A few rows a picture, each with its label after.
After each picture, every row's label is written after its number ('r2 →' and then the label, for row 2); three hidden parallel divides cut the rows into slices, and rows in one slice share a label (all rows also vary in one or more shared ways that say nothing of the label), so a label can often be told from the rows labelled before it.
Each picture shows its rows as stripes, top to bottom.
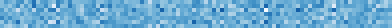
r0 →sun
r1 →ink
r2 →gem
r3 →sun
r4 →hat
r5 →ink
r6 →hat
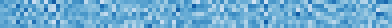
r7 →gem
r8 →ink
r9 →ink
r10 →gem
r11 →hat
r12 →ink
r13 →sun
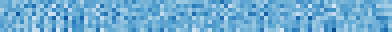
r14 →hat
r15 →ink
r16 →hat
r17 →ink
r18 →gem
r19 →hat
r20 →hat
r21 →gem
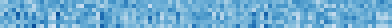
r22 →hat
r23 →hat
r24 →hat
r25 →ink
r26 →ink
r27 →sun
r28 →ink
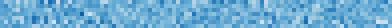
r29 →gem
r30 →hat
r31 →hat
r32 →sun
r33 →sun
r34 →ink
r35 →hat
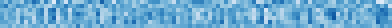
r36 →ink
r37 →sun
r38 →gem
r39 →gem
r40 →gem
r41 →gem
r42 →sun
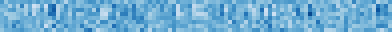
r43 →sun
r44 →gem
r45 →gem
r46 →gem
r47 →hat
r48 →sun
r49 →hat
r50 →sun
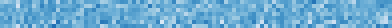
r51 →hat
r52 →hat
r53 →hat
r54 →sun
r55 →sun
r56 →ink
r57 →gem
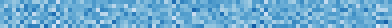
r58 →hat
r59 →sun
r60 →ink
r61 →gem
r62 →sun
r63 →gem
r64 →ink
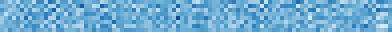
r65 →gem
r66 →ink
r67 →gem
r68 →sun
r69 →ink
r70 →hat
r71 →ink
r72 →sun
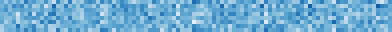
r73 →ink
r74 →gem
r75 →hat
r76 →gem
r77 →sun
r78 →gem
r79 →sun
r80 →ink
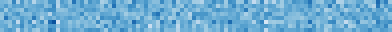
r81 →gem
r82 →hat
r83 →hat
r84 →sun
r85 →sun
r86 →gem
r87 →hat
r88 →hat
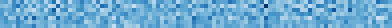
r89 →gem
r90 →ink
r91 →gem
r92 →hat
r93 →ink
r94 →sun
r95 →sun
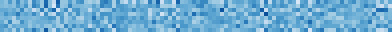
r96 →ink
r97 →ink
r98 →gem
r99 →ink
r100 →hat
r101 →hat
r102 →hat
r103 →ink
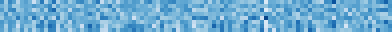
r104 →gem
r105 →sun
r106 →gem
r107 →sun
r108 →ink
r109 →gem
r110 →gem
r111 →gem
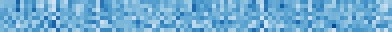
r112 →ink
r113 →ink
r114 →ink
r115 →hat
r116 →ink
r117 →gem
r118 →gem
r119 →ink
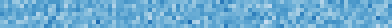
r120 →hat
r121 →sun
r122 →sun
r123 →sun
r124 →hat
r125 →hat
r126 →sun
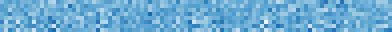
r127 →sun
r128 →sun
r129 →hat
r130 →hat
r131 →hat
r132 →gem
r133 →ink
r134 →gem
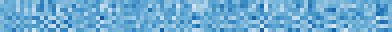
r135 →hat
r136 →gem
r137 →gem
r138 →hat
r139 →ink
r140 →gem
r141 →ink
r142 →gem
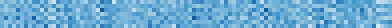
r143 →ink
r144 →hat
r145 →ink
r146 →hat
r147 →ink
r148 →hat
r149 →ink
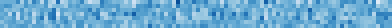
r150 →ink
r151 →sun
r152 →hat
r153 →gem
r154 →gem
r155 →hat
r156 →sun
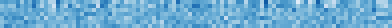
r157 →ink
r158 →ink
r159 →sun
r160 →sun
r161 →hat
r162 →sun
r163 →sun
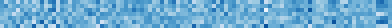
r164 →gem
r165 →hat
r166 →gem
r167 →sun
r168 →hat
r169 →gem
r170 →ink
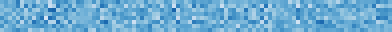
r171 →sun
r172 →ink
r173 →gem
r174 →hat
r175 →gem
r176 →ink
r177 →hat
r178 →sun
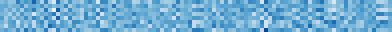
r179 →ink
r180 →hat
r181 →ink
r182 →gem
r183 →ink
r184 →gem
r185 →gem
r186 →ink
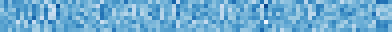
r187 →gem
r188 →ink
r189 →ink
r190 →ink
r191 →ink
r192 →gem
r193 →hat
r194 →hat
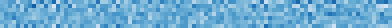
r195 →gem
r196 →ink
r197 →sun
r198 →hat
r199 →hat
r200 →hat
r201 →ink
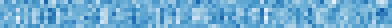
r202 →ink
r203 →sun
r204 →gem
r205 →gem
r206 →gem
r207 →gem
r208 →sun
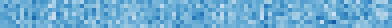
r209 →sun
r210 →sun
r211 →sun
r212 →ink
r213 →ink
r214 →hat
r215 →sun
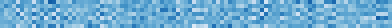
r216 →gem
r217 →sun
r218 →gem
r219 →ink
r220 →gem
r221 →sun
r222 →gem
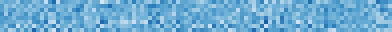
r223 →gem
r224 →sun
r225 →hat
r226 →sun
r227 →sun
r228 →ink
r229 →gem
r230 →ink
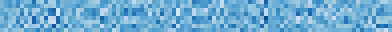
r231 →ink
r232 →sun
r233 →gem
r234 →gem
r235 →ink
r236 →ink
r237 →gem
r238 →sun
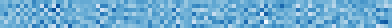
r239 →sun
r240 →ink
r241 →gem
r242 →ink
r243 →hat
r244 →gem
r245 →ink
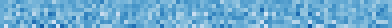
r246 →sun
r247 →hat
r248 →hat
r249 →gem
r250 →hat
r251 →ink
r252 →gem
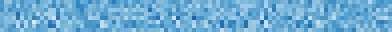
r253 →hat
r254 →hat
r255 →sun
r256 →sun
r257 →ink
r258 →gem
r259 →gem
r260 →sun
